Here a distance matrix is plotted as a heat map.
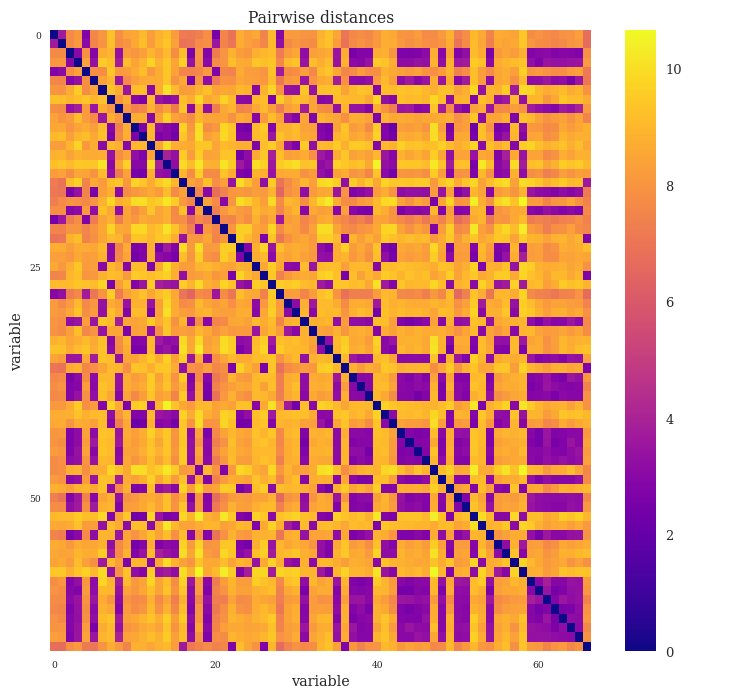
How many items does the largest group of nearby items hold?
26
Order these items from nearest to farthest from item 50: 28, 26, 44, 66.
44, 28, 66, 26
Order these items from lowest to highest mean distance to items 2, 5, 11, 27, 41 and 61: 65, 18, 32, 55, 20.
55, 65, 20, 32, 18
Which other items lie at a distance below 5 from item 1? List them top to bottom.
0, 4, 20, 28
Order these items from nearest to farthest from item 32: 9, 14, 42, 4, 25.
9, 25, 4, 42, 14
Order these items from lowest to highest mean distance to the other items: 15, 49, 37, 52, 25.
37, 15, 49, 52, 25
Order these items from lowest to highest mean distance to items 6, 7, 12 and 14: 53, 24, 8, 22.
24, 53, 8, 22
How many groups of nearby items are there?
6
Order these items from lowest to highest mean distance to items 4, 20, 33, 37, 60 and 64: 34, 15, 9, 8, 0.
8, 0, 15, 34, 9
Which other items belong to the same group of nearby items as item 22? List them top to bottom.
16, 26, 36, 66
